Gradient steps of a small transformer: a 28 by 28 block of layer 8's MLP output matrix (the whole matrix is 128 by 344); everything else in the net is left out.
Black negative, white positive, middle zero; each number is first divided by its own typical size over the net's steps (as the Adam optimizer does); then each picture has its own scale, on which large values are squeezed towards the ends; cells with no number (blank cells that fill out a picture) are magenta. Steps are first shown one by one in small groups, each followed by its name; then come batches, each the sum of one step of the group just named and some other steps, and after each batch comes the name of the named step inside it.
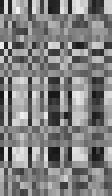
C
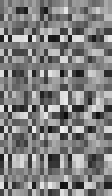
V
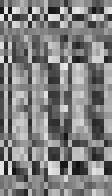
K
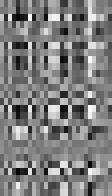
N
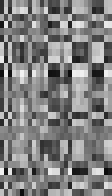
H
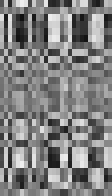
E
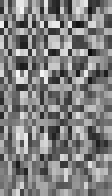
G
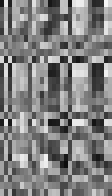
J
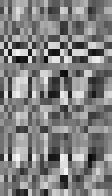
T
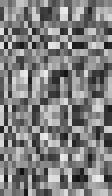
T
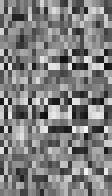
N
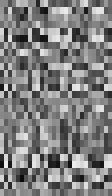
E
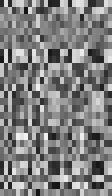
G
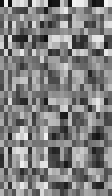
J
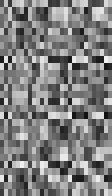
E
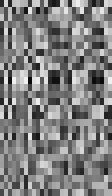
J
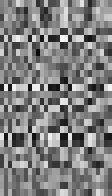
V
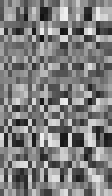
V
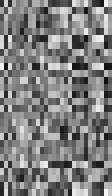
J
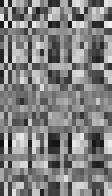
H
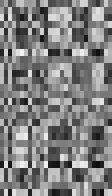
E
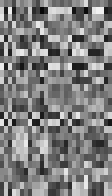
G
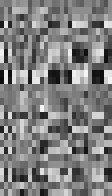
H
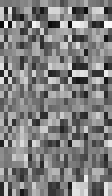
H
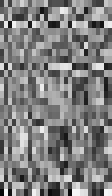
K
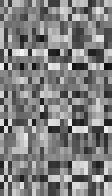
G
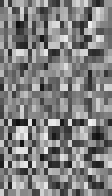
G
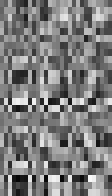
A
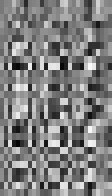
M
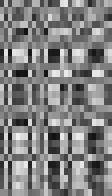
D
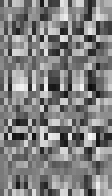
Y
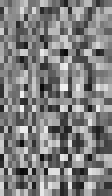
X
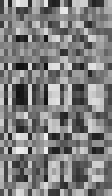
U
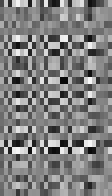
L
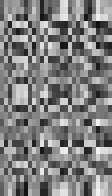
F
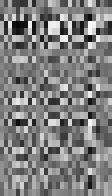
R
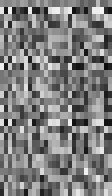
F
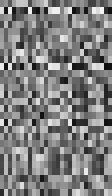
L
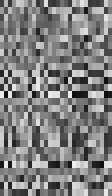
L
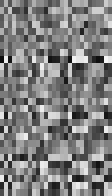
D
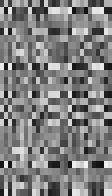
L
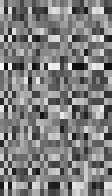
M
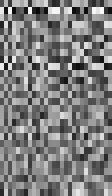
L
